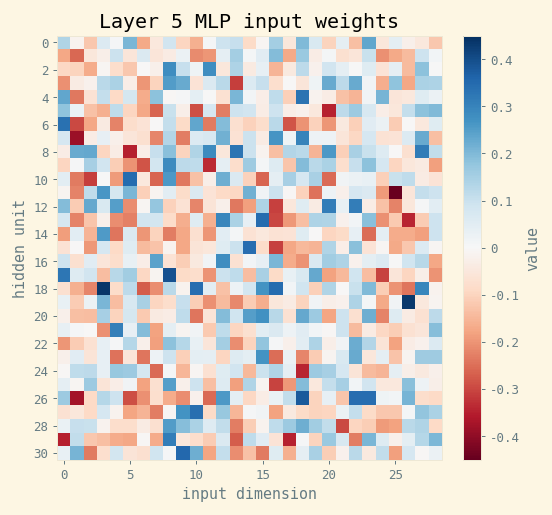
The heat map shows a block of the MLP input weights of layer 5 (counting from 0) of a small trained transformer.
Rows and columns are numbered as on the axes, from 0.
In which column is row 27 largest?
10
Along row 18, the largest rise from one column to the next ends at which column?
3
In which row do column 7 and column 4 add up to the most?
12
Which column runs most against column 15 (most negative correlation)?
26
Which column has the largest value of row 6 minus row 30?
0
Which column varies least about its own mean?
21
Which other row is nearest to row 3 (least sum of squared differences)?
22
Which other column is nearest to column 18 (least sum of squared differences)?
23
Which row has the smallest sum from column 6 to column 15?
14
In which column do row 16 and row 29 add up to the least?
17
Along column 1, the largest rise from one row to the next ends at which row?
8
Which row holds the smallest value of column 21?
28
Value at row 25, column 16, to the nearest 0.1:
-0.3
